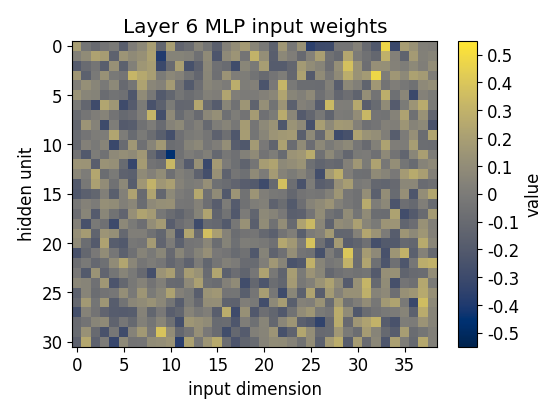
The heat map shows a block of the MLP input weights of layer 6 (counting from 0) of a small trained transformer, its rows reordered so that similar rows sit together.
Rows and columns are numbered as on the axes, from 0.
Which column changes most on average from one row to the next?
22
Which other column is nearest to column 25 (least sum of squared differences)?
38
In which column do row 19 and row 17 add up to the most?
14
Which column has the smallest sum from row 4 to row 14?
6
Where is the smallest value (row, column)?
11, 10
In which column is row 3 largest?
32
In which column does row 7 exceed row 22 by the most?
35
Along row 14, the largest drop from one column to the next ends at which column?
23
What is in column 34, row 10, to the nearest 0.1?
0
